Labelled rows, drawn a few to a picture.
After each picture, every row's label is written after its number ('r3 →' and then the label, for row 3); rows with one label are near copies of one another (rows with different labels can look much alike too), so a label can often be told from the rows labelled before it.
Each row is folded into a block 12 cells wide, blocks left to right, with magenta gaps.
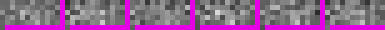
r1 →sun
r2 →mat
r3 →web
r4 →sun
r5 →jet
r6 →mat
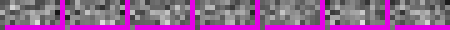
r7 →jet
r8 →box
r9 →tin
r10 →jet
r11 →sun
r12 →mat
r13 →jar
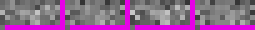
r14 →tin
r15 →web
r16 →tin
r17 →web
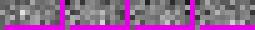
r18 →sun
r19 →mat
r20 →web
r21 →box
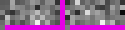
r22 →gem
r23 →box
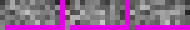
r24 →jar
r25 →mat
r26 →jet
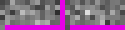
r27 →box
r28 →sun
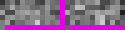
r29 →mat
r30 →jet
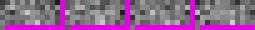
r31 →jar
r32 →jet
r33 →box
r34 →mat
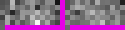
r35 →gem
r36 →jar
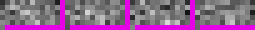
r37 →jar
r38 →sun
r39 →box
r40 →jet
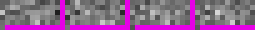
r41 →jet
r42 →box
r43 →sun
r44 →sun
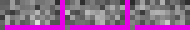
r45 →gem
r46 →tin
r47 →jar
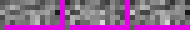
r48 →jet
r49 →mat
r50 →jet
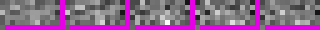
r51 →jet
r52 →jet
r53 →gem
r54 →box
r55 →box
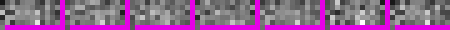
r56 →mat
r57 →jet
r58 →sun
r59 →box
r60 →mat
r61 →gem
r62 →mat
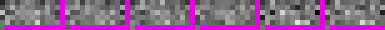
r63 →mat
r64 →web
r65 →jar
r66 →tin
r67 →box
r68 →box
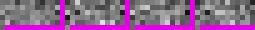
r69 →web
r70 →box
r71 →jet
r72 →jar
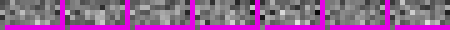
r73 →box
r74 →tin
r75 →jet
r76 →web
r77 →box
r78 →web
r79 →box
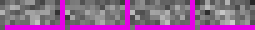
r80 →jet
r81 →tin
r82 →tin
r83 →jar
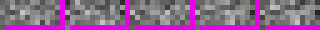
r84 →sun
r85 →box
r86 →tin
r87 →jet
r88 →jet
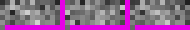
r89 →jar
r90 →web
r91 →jar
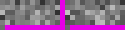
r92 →web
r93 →tin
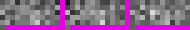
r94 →web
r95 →mat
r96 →sun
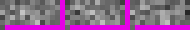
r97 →sun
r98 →jar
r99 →jet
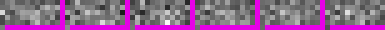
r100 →tin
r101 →box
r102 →gem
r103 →jar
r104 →sun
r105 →sun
